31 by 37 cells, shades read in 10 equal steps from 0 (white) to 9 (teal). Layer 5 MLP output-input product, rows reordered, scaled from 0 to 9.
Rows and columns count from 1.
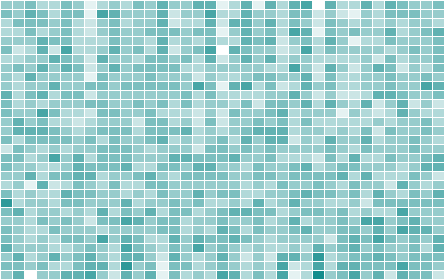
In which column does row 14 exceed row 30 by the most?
14
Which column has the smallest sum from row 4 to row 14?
19
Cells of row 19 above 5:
7
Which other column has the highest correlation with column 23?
21
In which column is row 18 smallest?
27
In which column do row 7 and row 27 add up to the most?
9
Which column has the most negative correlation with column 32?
23
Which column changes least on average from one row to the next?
35
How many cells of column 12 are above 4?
10
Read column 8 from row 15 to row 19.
4 5 4 3 5
